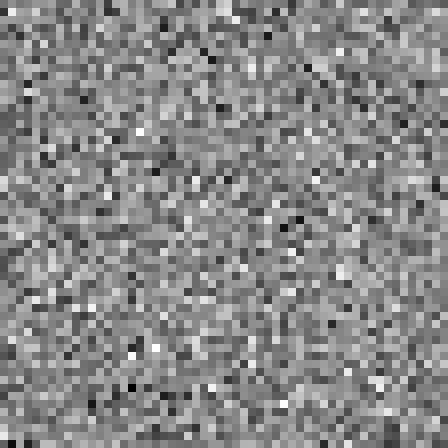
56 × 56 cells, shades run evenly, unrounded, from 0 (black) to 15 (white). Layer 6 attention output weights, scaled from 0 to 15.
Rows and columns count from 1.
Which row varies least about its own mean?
47
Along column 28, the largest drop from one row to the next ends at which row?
14
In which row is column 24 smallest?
50
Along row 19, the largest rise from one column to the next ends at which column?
11
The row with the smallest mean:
5
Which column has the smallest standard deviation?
54
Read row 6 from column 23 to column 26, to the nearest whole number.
4 10 6 8
